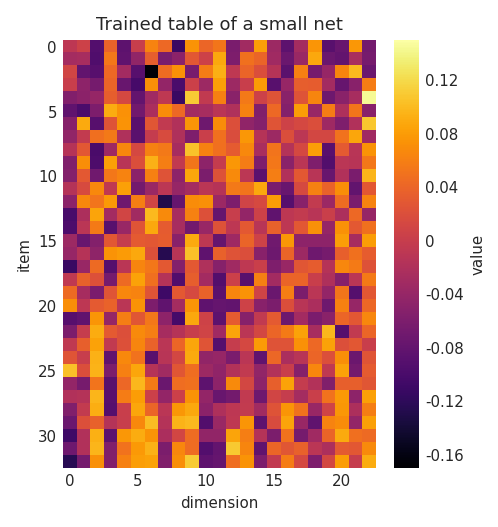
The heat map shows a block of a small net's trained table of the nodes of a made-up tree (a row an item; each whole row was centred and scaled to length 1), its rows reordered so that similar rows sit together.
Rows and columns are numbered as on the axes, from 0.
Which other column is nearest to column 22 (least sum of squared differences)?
9
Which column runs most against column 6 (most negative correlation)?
0
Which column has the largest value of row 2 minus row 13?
11
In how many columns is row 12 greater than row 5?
12
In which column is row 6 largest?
22
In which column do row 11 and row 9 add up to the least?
16
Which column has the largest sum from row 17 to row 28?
5
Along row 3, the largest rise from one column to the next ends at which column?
6
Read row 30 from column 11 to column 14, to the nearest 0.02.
-0.04 0.08 0.06 -0.02
